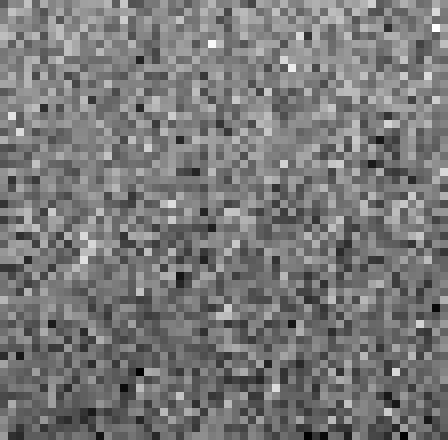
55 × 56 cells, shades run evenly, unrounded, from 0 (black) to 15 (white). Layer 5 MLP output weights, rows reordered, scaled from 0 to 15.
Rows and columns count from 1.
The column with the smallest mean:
48
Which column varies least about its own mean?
15
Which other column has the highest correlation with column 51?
41
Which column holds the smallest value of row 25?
17
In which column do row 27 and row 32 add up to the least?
26
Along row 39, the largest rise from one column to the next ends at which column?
29
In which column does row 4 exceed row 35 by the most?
55
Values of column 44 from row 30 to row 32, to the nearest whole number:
5 3 5
